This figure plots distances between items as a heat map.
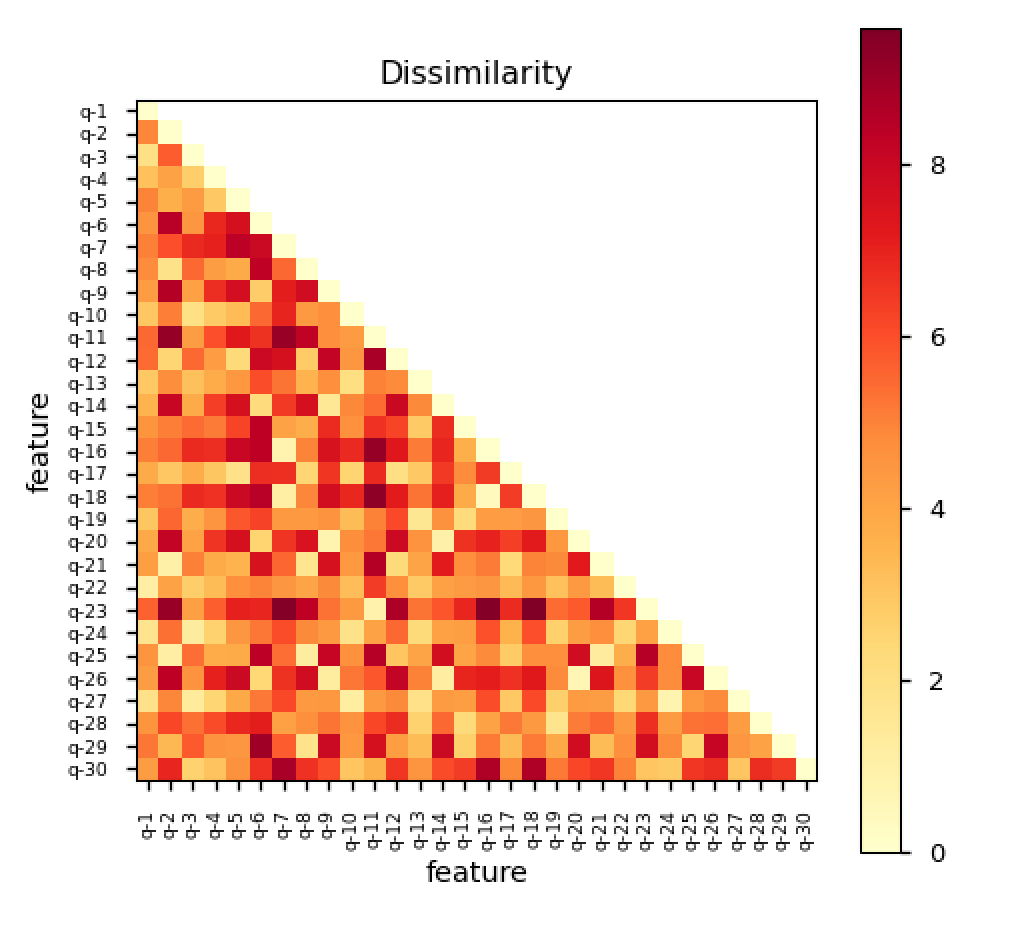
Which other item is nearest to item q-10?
q-27
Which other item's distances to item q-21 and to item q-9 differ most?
q-2
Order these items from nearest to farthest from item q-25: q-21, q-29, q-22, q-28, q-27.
q-21, q-29, q-22, q-27, q-28
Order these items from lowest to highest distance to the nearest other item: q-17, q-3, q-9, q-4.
q-9, q-3, q-17, q-4
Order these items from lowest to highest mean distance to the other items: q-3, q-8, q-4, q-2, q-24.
q-24, q-3, q-4, q-8, q-2
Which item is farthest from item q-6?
q-29
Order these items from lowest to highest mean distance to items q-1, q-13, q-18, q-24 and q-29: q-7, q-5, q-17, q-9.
q-17, q-7, q-5, q-9
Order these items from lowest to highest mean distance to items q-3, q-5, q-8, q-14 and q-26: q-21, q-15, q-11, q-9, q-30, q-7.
q-9, q-21, q-30, q-15, q-11, q-7
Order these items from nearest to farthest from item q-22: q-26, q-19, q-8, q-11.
q-19, q-8, q-26, q-11
